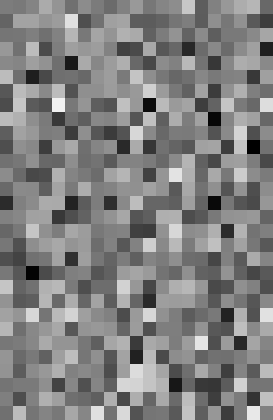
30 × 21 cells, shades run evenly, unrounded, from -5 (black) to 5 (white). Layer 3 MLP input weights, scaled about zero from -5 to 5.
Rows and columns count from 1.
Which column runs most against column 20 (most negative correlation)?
11
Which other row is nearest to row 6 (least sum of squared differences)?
20
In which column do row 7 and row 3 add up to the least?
17
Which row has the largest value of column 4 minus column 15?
16
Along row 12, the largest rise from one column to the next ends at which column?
18
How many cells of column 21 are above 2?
4
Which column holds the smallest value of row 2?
21
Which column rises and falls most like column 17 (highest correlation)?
6
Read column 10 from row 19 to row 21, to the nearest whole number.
0 1 3
